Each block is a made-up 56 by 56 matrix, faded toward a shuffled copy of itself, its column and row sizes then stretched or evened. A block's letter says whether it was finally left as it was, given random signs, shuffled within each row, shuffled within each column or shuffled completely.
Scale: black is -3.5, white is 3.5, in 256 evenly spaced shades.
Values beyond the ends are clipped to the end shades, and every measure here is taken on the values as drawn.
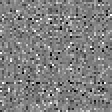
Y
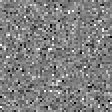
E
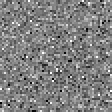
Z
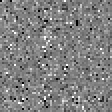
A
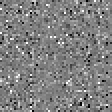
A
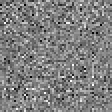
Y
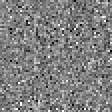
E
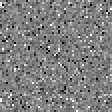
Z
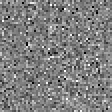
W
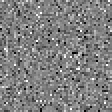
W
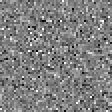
E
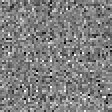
Y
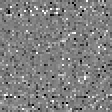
E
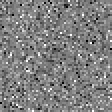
Z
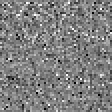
E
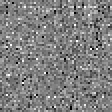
Y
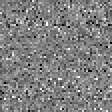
E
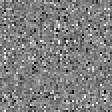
A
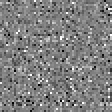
Y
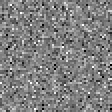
W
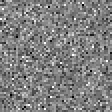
Z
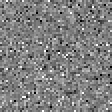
E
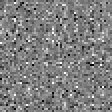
Y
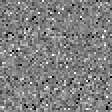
E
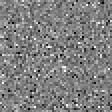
E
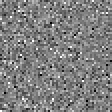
W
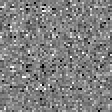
Y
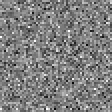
E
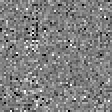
A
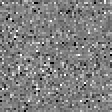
E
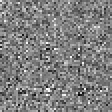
A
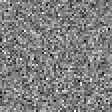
Z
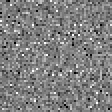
E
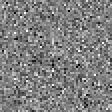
W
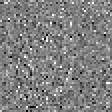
Y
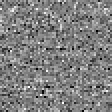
E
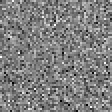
W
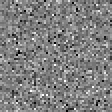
W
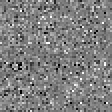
A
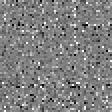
A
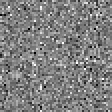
W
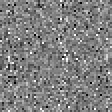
W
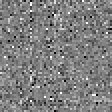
A
